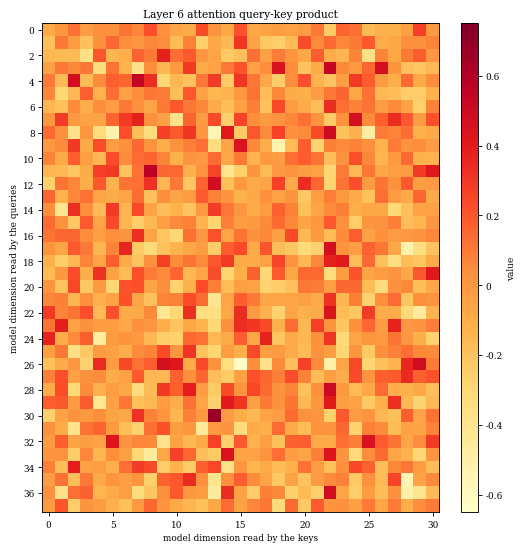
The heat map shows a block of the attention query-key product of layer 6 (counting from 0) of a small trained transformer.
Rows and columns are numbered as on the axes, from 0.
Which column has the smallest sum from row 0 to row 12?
14
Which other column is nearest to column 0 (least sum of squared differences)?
3
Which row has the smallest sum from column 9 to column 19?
22
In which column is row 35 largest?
11
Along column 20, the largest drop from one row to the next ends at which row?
13
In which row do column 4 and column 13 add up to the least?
8
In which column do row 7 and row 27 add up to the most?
24
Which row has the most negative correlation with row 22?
26
